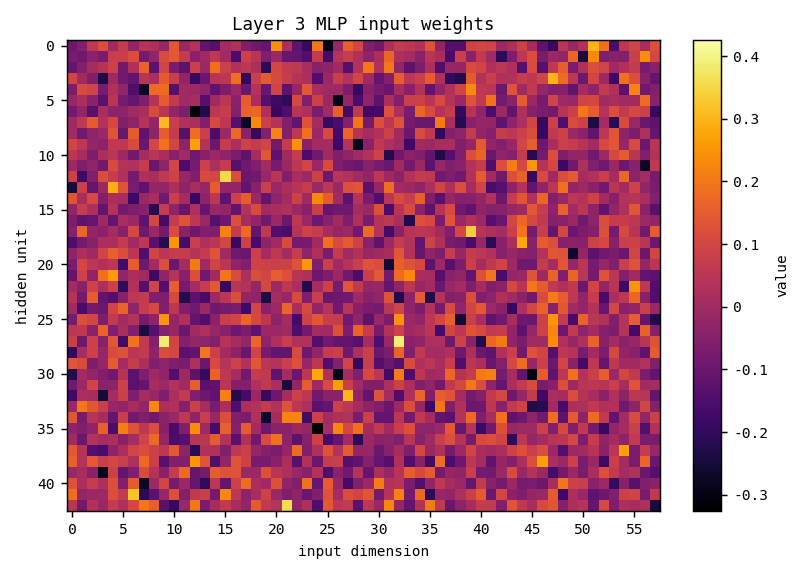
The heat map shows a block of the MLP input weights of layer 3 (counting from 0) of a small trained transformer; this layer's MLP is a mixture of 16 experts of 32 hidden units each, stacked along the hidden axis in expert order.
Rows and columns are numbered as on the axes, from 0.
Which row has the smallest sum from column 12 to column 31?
5
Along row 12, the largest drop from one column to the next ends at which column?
45
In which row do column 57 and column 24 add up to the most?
0
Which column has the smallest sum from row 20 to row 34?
31
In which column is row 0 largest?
51
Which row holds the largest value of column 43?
11
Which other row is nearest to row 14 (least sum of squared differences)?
37
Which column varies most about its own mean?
12
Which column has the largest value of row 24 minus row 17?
21
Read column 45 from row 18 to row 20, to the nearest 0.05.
-0.05 -0.05 -0.1
